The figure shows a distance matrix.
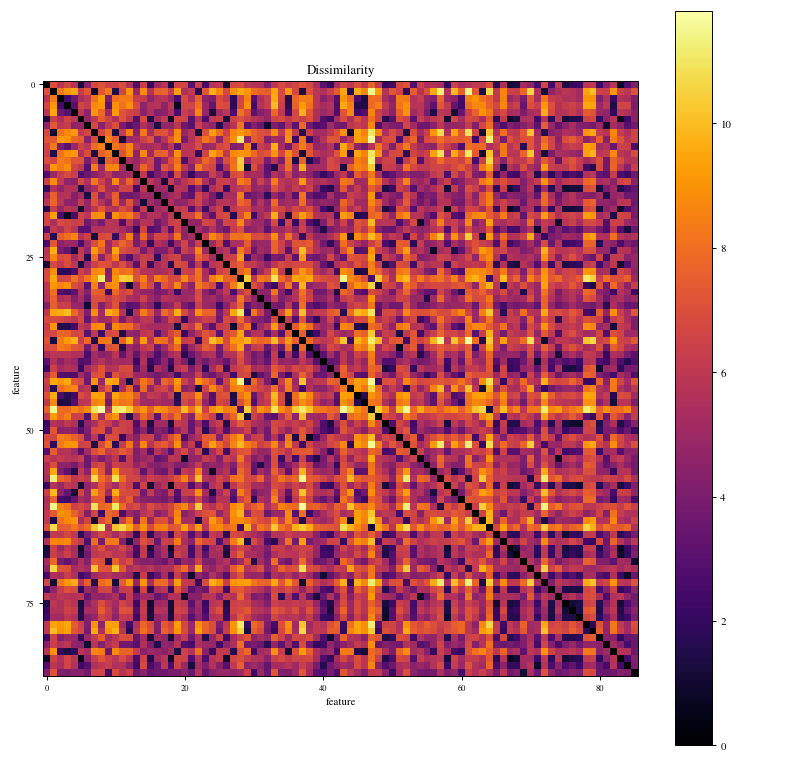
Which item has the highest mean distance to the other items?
47
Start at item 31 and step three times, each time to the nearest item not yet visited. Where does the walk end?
30
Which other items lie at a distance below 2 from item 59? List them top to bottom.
4, 24, 56
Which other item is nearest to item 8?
11
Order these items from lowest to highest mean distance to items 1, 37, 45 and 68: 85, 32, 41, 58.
58, 41, 85, 32
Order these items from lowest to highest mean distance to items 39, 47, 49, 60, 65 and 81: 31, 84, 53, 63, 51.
84, 53, 31, 51, 63
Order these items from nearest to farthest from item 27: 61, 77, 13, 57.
77, 13, 57, 61
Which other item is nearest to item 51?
38
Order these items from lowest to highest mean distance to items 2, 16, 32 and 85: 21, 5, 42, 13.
42, 21, 13, 5
